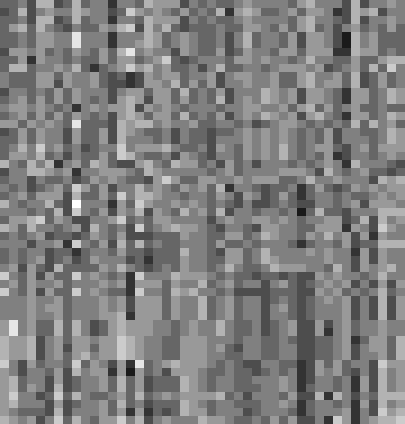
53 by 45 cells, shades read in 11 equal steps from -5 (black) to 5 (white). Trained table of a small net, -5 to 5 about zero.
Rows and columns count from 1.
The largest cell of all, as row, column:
26, 9
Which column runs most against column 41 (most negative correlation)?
6
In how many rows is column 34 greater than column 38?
12
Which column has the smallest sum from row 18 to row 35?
34
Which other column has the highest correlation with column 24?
38
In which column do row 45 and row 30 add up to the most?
14
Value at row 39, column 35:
-1
